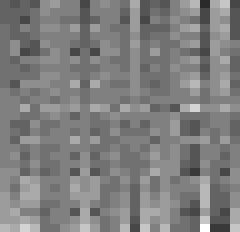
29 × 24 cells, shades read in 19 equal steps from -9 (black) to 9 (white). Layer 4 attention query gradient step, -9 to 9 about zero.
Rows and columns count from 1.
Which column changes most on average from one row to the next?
20
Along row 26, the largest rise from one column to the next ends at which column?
21
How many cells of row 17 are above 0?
3
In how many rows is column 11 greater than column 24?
16
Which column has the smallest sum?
24
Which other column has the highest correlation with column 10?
8
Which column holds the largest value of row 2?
23
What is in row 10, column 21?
-2
